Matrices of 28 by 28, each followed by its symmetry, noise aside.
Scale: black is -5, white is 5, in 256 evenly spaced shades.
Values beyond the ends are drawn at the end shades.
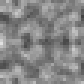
mirrored top to bottom.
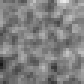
antisymmetric.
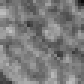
symmetric across the other diagonal.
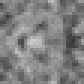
mirrored top to bottom.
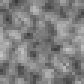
same after a half turn.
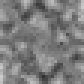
same after a half turn.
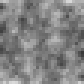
same after a half turn.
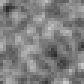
symmetric.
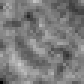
symmetric across the other diagonal.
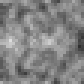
mirrored top to bottom.
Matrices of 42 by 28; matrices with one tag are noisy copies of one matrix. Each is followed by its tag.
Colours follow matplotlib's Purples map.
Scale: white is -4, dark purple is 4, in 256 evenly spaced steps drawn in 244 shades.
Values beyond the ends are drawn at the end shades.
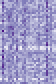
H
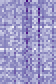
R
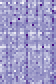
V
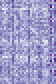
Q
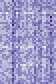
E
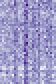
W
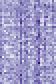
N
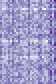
Q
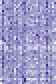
H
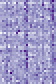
V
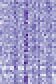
W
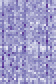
H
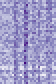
W
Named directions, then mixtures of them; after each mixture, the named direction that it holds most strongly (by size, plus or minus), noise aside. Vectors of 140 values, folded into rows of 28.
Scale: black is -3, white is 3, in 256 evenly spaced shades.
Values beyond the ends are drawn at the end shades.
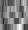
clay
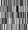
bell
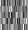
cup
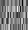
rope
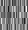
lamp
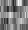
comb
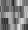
comb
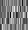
rope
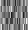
cup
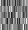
cup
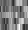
comb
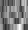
clay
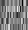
rope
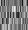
rope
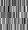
lamp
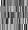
cup
